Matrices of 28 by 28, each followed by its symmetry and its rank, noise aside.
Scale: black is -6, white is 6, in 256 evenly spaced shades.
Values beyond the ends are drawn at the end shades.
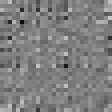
symmetric, rank three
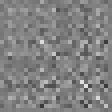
symmetric, rank three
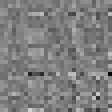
no symmetry, rank three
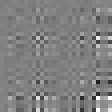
symmetric, rank one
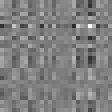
no symmetry, rank one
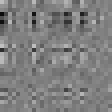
no symmetry, rank one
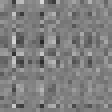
no symmetry, rank one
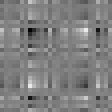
symmetric, rank one
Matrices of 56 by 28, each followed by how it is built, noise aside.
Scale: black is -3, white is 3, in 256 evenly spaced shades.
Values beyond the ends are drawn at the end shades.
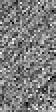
Hankel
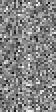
repeating rows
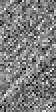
Hankel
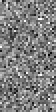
repeating rows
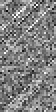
Hankel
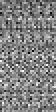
repeating columns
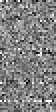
uneven rows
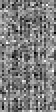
blocks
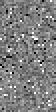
sparse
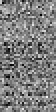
blocks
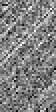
Hankel
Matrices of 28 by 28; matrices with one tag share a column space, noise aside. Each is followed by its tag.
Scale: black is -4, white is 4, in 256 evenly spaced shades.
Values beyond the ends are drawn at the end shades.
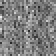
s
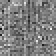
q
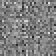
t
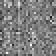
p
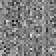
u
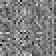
p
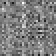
t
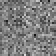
u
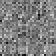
s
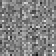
t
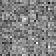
s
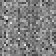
p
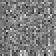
t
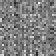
t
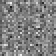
t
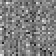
t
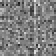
p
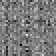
u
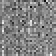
u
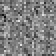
s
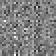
t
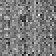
s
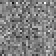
t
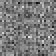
t
